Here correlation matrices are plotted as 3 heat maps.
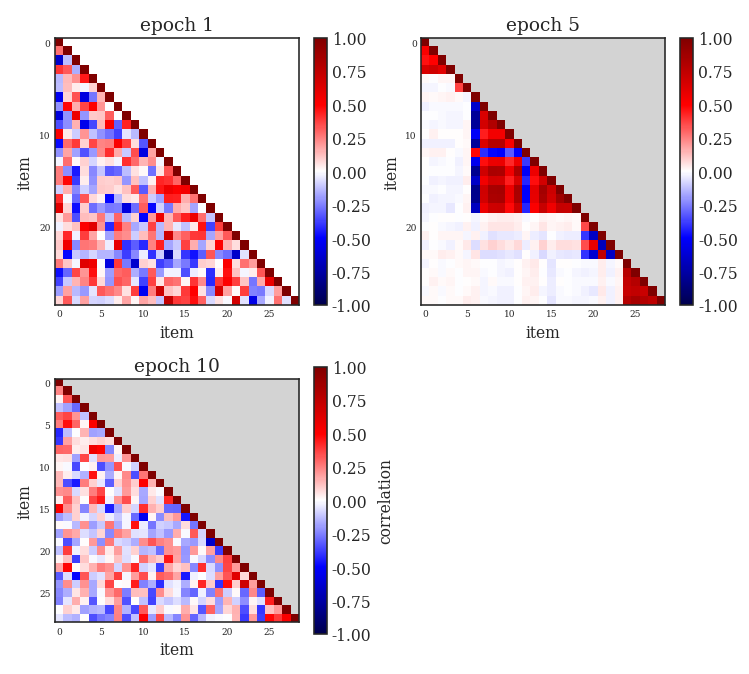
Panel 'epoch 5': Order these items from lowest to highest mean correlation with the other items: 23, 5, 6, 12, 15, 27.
6, 12, 23, 5, 27, 15
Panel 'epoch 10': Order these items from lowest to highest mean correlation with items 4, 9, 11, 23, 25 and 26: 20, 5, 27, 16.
16, 27, 20, 5
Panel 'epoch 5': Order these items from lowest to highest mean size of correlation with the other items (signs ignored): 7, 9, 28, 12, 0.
0, 28, 12, 7, 9
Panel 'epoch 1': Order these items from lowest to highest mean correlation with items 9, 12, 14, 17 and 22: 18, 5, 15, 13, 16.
18, 5, 13, 15, 16
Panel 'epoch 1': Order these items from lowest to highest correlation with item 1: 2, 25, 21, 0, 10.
25, 2, 10, 0, 21
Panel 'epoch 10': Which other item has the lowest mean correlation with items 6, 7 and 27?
0
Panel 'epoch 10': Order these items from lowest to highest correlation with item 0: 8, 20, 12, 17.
20, 17, 12, 8
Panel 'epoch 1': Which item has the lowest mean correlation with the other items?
23
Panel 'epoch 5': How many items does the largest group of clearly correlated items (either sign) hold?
13
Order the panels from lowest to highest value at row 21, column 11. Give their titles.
epoch 5, epoch 10, epoch 1
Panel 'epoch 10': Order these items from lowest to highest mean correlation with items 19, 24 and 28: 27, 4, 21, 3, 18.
18, 4, 27, 3, 21
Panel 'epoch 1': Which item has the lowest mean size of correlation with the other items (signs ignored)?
5
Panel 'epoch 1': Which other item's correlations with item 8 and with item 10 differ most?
0
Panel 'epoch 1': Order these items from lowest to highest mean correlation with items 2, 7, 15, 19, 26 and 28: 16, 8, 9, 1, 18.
18, 9, 8, 1, 16
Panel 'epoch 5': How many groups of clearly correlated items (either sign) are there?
5
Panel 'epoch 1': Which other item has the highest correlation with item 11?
7
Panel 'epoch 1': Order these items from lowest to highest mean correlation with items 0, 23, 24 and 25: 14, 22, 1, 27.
27, 1, 14, 22
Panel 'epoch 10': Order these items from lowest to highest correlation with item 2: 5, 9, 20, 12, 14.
12, 9, 20, 14, 5
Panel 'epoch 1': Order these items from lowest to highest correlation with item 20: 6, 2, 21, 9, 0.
6, 9, 0, 2, 21
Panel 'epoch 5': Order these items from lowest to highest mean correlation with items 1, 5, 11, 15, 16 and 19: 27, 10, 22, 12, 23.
12, 23, 27, 22, 10
